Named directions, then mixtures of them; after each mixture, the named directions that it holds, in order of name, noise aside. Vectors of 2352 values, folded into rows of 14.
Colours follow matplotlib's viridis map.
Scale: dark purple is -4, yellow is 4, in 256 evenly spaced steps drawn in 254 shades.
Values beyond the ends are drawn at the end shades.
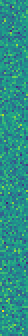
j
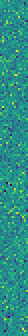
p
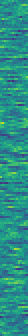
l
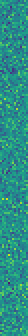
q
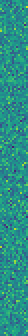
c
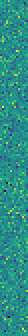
p.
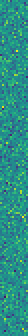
c, p.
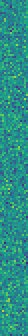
c, j.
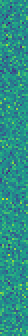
q.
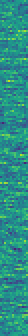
j, l.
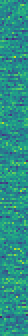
l, p, q.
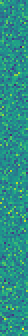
j, p, q.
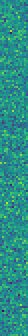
j, l, p.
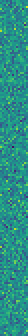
c.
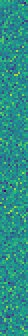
p, q.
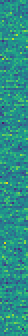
j, l, p.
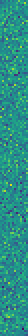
p, q.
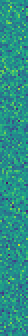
c, p, q.
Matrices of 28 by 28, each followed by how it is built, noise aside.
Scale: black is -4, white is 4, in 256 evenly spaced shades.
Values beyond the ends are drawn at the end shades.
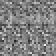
repeating columns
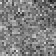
smooth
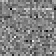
uneven rows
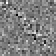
banded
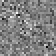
block diagonal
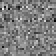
uneven rows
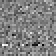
uneven rows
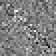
banded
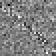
banded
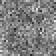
smooth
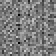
repeating rows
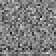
repeating columns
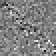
banded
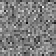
repeating columns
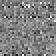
uneven rows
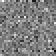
uneven rows
